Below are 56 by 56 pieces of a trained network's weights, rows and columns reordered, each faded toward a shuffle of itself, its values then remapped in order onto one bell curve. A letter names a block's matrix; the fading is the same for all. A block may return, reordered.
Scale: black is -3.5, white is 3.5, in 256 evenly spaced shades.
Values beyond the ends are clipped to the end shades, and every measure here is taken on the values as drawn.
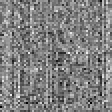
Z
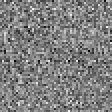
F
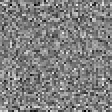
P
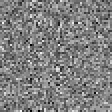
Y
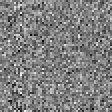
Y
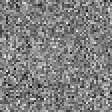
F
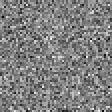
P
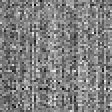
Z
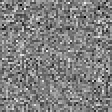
Y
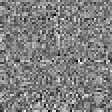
P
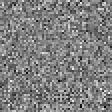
Y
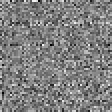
P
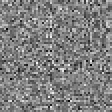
P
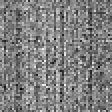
Z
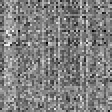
Z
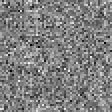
F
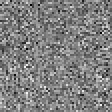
Y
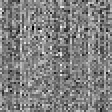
Z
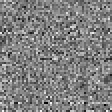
P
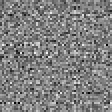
P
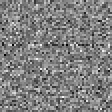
F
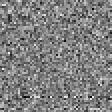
F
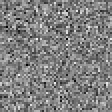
Y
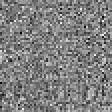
Y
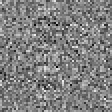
P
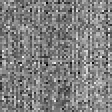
Z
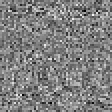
P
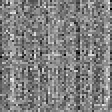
Z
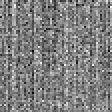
Z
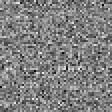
F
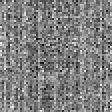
Z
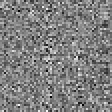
Y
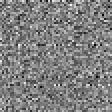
P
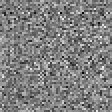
F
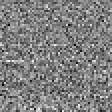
F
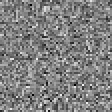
Y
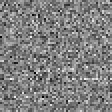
F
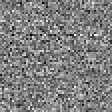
F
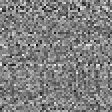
P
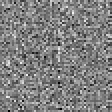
Y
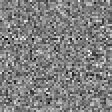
F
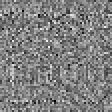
P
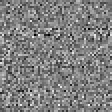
P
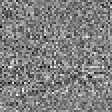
P
